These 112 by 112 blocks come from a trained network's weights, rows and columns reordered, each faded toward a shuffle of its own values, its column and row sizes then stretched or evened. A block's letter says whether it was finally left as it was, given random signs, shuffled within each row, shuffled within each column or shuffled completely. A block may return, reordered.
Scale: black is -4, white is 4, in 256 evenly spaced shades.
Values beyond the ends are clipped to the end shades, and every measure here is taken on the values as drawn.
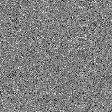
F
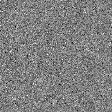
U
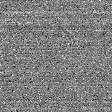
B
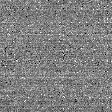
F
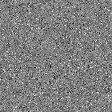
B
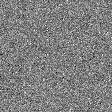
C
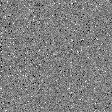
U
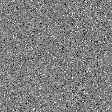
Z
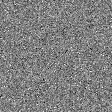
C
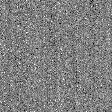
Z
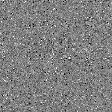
F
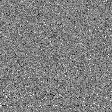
B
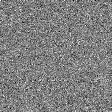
B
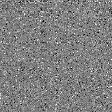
F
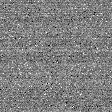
B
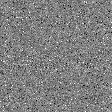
B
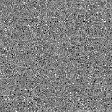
F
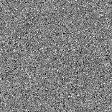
U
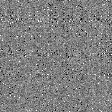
F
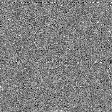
U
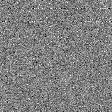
B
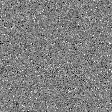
B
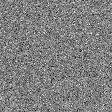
C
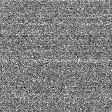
B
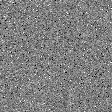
C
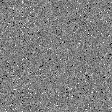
U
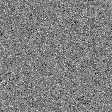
C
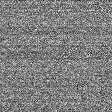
B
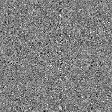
F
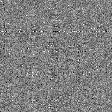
F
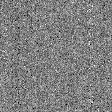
Z
